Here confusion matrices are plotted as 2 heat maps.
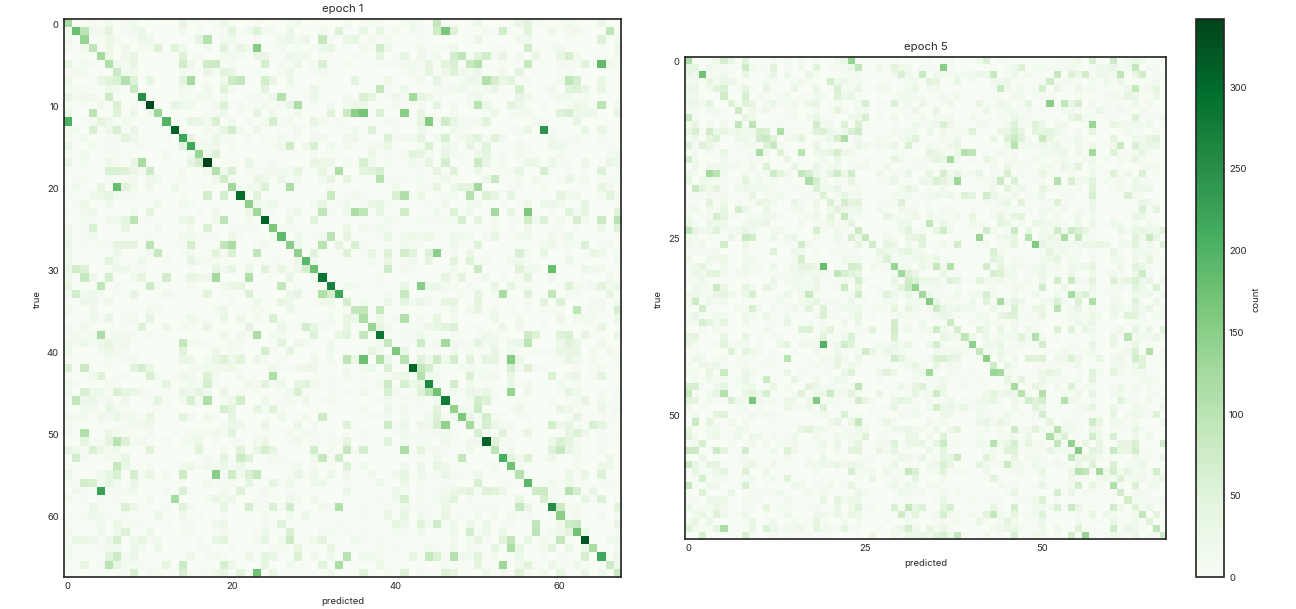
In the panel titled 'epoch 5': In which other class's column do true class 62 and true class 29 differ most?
19
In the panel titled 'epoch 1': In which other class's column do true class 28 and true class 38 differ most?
45
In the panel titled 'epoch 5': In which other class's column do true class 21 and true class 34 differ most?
44
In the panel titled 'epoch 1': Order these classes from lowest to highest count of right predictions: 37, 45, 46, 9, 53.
37, 45, 53, 9, 46
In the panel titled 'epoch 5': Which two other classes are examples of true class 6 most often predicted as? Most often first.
51, 53
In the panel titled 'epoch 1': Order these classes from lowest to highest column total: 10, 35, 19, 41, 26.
35, 26, 10, 19, 41
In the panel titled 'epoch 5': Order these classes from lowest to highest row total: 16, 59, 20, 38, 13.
59, 20, 38, 13, 16
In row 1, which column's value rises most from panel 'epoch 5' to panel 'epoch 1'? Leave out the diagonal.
46
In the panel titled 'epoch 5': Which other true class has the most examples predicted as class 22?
11
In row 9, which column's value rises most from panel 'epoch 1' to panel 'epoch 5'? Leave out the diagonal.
57
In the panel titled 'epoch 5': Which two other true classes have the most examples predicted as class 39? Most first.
13, 19
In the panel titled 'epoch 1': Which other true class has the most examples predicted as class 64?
49
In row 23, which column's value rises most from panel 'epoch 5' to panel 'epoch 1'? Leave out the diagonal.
56
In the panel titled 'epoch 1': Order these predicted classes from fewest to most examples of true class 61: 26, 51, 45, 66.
66, 51, 26, 45
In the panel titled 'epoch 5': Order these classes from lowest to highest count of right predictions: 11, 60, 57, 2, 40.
57, 11, 60, 40, 2
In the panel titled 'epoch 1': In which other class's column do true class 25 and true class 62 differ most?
57
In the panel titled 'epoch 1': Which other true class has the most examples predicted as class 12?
31
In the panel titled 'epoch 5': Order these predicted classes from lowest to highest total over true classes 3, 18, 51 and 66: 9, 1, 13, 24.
13, 9, 24, 1
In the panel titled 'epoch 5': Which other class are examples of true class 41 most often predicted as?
65
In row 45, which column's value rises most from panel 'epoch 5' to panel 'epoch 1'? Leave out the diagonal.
54
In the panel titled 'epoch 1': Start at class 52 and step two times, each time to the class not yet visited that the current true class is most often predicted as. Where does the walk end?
36
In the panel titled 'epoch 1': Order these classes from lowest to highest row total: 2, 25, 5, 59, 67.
25, 2, 67, 59, 5
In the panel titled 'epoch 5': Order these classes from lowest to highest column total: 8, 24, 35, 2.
2, 35, 8, 24
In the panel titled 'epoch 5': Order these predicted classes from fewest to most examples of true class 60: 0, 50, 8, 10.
10, 50, 8, 0
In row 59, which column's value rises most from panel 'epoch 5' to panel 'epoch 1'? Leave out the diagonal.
33
